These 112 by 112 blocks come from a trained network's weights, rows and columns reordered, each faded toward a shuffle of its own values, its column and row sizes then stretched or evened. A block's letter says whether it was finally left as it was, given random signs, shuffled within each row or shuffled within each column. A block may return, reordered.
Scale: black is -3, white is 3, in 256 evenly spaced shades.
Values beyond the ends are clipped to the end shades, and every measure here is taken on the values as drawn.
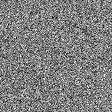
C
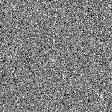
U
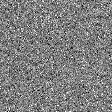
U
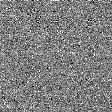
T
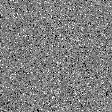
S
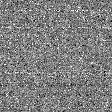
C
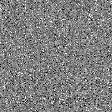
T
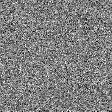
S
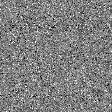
S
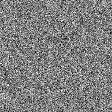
S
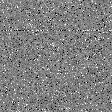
C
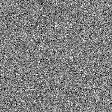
S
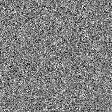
S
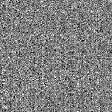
T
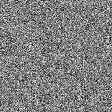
T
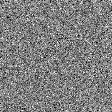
C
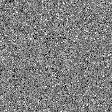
S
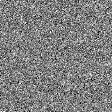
S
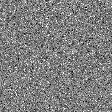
U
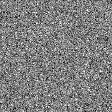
S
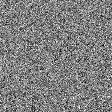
C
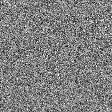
C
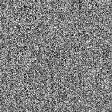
T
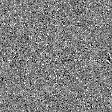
S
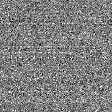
T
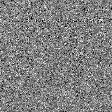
S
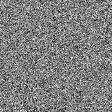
U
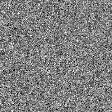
S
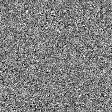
S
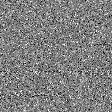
C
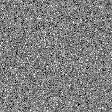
S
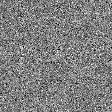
S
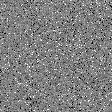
U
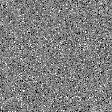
S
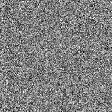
T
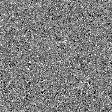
S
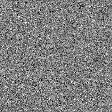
S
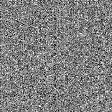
T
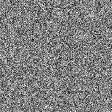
T
